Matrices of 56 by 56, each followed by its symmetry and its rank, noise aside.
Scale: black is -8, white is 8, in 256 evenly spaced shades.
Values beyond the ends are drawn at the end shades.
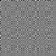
symmetric, rank two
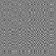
antisymmetric, rank two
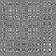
symmetric, rank two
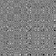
symmetric, rank three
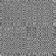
no symmetry, rank four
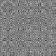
symmetric, rank four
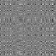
no symmetry, rank two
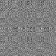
no symmetry, rank three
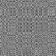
no symmetry, rank four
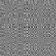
antisymmetric, rank two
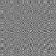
symmetric, rank two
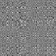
symmetric, rank four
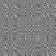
symmetric, rank two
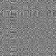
no symmetry, rank four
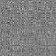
antisymmetric, rank four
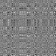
antisymmetric, rank two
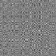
no symmetry, rank four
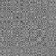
symmetric, rank four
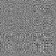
antisymmetric, rank four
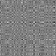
no symmetry, rank two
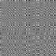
no symmetry, rank two
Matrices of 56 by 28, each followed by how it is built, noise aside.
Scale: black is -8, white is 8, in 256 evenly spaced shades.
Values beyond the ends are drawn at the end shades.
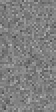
noise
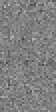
uneven rows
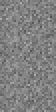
repeating rows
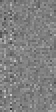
uneven columns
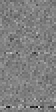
uneven rows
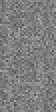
repeating rows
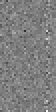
uneven columns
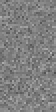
noise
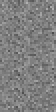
repeating rows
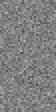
repeating rows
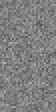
noise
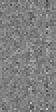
uneven columns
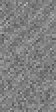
Hankel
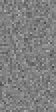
noise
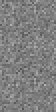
repeating rows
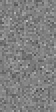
noise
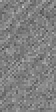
Hankel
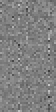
uneven columns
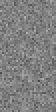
noise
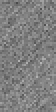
Hankel
